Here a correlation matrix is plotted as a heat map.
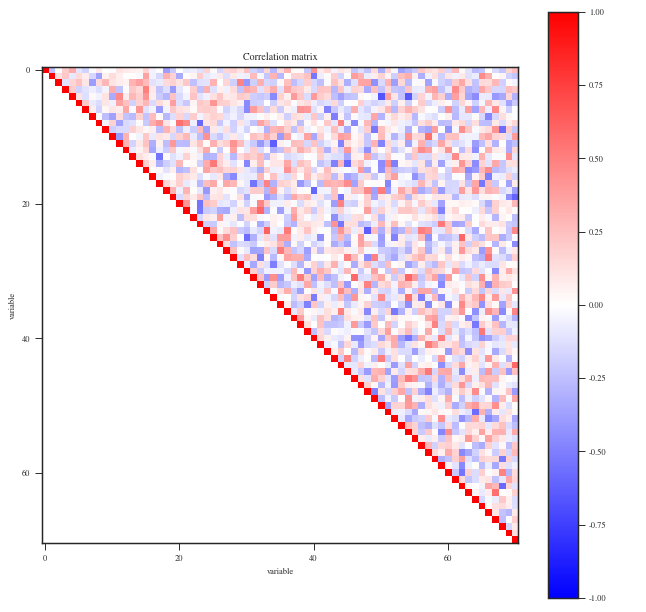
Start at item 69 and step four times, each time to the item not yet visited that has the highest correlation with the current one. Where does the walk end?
15
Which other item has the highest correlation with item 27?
35
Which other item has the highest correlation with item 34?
54
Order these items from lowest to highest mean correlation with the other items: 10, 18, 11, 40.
40, 11, 18, 10
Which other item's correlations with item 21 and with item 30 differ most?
32
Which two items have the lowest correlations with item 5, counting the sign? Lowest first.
30, 69
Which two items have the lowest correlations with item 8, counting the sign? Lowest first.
23, 46
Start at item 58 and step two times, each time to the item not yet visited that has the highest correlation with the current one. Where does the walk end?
31
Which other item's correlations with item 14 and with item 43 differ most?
45
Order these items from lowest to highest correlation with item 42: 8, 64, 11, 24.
11, 24, 64, 8
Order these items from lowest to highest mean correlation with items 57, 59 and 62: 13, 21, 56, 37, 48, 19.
48, 21, 13, 19, 37, 56
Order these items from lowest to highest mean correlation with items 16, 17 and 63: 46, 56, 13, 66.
13, 46, 66, 56
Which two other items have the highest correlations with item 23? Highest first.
59, 43
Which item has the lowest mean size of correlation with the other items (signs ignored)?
22
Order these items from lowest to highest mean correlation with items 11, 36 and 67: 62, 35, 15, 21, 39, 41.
41, 21, 39, 35, 15, 62
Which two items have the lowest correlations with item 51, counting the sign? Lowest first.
64, 17
